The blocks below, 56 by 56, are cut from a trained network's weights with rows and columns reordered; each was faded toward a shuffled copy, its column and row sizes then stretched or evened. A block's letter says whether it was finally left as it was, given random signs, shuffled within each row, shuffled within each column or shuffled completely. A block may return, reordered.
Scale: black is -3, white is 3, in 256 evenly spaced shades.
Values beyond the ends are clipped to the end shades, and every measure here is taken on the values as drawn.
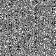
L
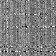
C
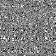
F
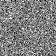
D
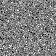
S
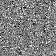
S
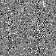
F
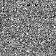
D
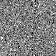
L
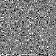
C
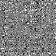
C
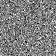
S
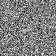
S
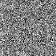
F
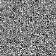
F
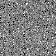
L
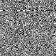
F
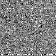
F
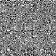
C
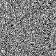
L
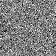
S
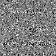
F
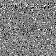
D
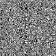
F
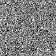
F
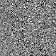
L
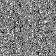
L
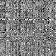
C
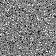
S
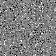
L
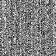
L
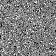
S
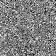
S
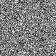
D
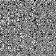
C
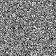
D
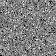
S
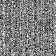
L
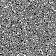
S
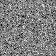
S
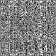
C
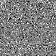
D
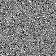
S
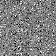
L
